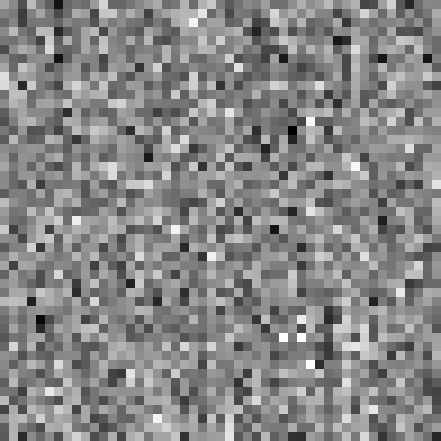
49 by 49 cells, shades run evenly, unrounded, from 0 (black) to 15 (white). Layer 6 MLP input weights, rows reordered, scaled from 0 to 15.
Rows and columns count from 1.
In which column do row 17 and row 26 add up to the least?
31
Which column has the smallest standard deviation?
24
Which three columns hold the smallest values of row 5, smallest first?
38, 39, 5
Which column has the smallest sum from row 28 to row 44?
37
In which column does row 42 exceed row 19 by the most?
20
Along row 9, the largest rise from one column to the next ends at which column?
22
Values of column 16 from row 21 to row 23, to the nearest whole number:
12 6 9
